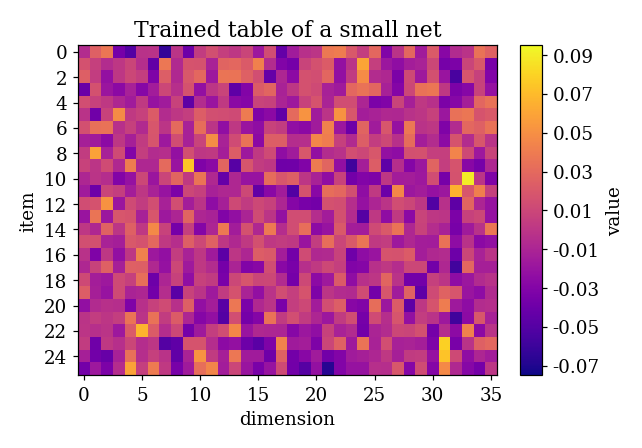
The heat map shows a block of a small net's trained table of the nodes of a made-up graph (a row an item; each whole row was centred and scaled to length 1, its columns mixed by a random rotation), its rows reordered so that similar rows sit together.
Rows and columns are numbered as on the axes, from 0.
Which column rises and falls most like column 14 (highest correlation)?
12
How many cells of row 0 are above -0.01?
26
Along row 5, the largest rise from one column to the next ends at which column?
18
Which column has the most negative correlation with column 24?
27
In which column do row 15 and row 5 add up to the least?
17
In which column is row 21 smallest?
32
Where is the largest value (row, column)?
10, 33
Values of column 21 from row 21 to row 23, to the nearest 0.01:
-0.02 0.01 0.01
